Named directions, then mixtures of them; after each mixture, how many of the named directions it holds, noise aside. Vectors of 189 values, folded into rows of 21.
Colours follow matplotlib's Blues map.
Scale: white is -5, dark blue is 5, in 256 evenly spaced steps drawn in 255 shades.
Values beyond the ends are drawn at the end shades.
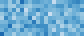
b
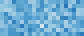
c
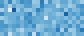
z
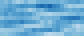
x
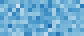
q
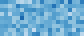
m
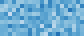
three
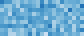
three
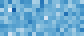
one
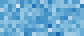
two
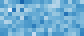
four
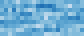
two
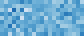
three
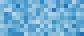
two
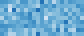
three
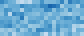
three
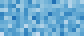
two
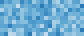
two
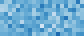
two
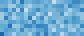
one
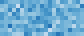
one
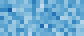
two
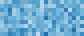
three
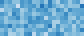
two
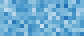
one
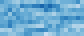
two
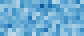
four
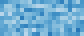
two
